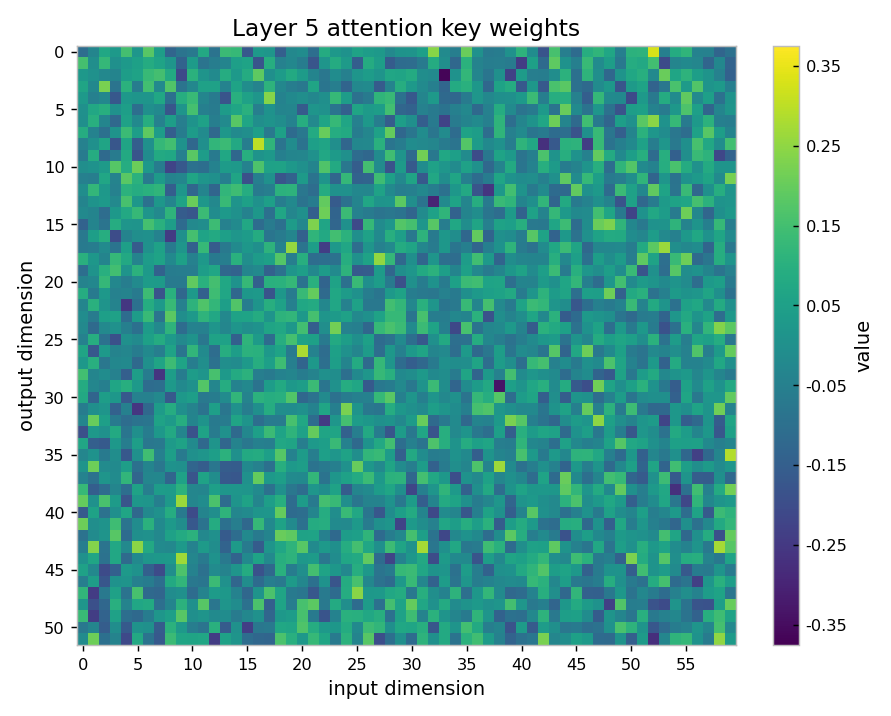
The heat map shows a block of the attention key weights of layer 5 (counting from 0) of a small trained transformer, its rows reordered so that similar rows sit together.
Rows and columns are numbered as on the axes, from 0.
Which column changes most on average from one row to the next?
28
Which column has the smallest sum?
34
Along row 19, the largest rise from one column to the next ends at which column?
54
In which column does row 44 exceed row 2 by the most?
9
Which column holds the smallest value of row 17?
22
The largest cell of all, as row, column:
0, 52
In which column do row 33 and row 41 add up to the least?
10
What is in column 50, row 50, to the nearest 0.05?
0.1
